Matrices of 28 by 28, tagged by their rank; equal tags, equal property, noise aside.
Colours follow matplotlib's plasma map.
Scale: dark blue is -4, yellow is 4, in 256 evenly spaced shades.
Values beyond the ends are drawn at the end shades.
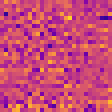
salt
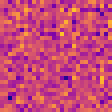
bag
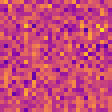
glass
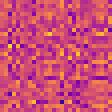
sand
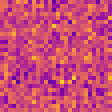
glass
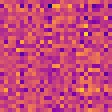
salt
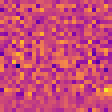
salt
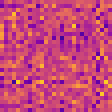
bag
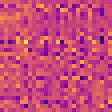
salt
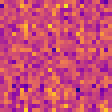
bag
